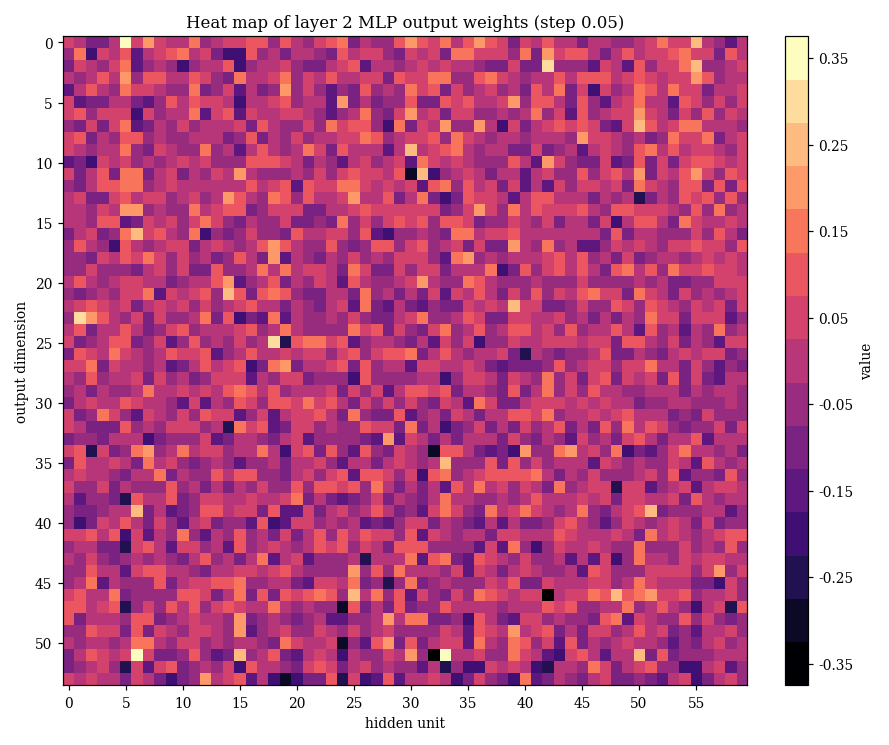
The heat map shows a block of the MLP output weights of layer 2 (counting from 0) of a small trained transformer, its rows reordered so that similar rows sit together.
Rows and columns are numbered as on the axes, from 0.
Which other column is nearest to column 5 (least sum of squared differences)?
55
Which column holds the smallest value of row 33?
7
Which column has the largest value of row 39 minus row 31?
6
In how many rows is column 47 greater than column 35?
24
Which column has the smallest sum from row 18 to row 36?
38
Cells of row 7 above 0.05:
14
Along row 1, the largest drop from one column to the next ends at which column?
2
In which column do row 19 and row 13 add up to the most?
25
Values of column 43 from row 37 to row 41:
0.15 0 -0.05 0.05 0.1
